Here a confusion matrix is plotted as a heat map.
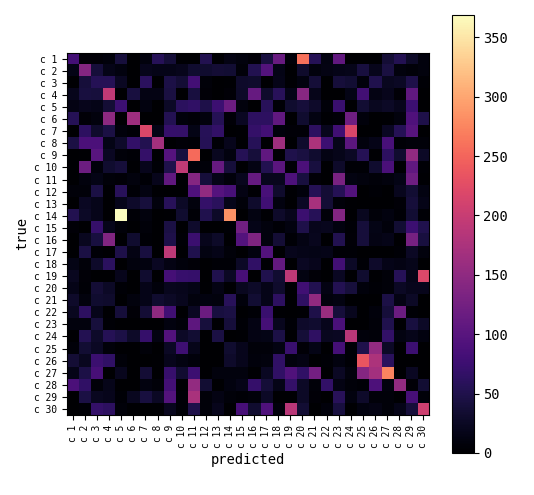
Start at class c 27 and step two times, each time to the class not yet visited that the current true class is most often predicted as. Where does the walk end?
c 25
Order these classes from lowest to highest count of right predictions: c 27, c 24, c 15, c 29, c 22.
c 29, c 15, c 22, c 24, c 27
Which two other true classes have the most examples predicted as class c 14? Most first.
c 5, c 12
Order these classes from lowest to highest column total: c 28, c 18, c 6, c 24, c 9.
c 6, c 28, c 24, c 18, c 9
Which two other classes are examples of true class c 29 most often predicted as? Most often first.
c 11, c 9
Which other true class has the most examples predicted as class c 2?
c 10
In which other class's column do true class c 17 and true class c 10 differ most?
c 9
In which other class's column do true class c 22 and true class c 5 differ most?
c 8
